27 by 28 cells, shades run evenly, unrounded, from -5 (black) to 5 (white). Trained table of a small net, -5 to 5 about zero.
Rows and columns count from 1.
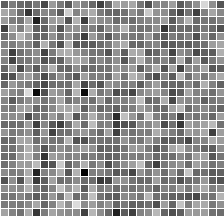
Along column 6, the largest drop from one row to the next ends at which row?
7
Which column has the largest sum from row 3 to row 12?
4
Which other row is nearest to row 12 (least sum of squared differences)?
3
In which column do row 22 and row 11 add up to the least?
11
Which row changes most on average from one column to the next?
12
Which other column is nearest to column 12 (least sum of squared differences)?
19
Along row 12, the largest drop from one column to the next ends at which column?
5
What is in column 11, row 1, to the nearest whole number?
0
